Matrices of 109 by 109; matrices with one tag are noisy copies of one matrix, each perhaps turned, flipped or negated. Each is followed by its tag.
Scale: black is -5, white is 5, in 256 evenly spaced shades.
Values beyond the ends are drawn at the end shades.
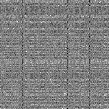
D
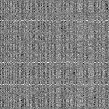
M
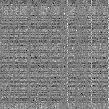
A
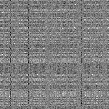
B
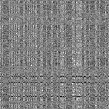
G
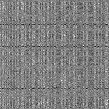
M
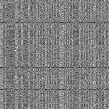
D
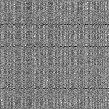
M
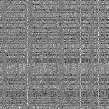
B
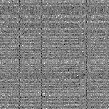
D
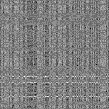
G
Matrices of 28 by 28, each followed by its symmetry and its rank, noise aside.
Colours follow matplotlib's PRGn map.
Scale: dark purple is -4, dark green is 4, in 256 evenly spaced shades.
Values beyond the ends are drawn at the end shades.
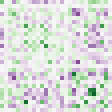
symmetric, rank four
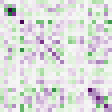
symmetric, rank four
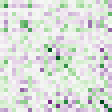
symmetric, rank four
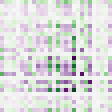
no symmetry, rank two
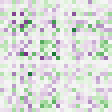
symmetric, rank three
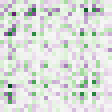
symmetric, rank three
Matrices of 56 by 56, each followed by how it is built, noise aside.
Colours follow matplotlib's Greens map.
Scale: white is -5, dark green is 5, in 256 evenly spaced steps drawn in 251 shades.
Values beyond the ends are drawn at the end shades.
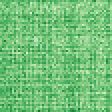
blocks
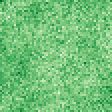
smooth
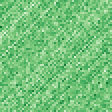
Hankel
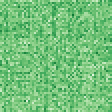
blocks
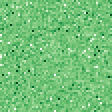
sparse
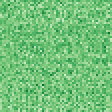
blocks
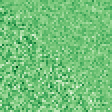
lower triangular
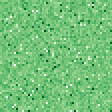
sparse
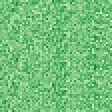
repeating rows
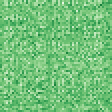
blocks
